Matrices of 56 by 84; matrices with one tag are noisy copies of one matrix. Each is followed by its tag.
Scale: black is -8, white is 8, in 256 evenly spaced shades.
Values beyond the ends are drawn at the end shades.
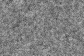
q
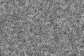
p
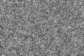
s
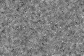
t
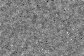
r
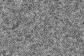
q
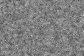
p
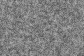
s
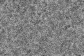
t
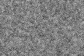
s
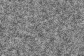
s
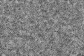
s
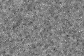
q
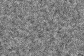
s
